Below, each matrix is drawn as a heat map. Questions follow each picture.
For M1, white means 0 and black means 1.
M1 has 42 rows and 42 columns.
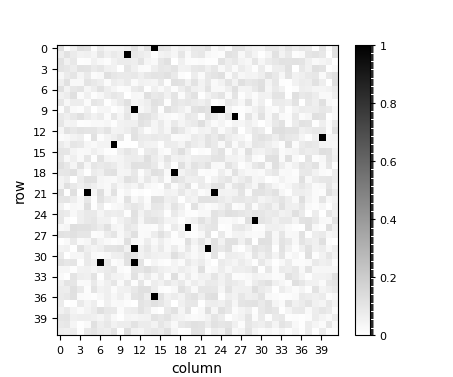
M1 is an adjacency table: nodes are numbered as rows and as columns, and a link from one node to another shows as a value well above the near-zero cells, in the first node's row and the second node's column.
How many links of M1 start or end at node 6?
1
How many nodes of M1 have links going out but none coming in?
9
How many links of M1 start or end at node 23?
2
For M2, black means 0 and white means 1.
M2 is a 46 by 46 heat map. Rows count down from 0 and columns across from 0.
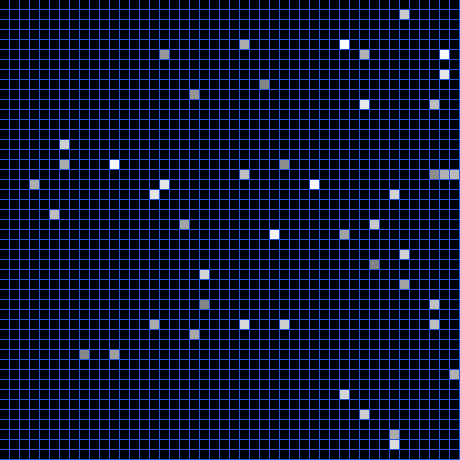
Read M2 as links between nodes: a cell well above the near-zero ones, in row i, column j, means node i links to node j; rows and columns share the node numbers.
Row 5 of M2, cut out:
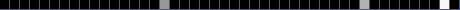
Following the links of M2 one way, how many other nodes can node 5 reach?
9
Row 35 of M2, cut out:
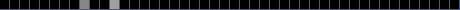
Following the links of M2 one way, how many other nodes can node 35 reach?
5
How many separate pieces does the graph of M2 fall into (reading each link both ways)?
8
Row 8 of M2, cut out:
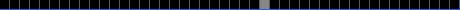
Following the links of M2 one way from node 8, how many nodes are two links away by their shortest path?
1
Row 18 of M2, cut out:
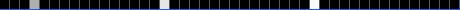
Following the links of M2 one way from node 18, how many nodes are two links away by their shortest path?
3
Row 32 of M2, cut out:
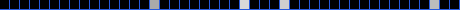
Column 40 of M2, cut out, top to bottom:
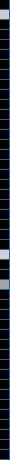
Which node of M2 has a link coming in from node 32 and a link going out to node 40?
node 28
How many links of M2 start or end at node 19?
4
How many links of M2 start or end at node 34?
3
